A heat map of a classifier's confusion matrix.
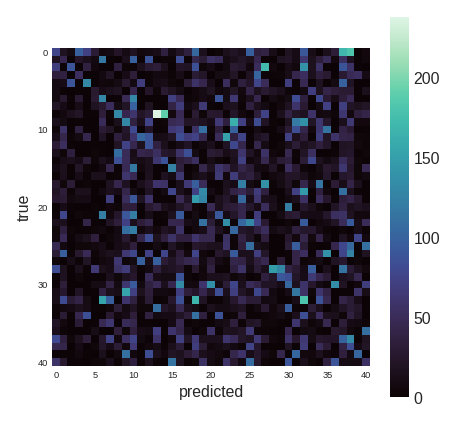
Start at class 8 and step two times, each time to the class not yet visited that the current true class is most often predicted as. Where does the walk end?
17
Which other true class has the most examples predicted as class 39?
24
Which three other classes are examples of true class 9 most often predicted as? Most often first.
23, 32, 31
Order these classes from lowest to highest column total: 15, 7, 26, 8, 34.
7, 8, 15, 34, 26
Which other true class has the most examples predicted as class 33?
28
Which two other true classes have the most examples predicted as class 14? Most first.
8, 26
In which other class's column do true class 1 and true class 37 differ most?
38
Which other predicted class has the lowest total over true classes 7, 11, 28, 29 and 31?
2
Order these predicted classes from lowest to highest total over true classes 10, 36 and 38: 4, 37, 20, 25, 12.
4, 12, 20, 37, 25
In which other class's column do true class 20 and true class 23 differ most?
30
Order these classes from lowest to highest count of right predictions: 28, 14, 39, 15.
14, 39, 15, 28
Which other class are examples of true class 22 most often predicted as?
25
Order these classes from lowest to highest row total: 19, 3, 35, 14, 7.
35, 3, 7, 14, 19
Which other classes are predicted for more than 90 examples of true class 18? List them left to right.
19, 32, 37
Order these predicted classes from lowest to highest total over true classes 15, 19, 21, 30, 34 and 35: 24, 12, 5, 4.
5, 4, 12, 24
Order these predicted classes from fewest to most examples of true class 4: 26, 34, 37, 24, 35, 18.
35, 34, 24, 18, 26, 37
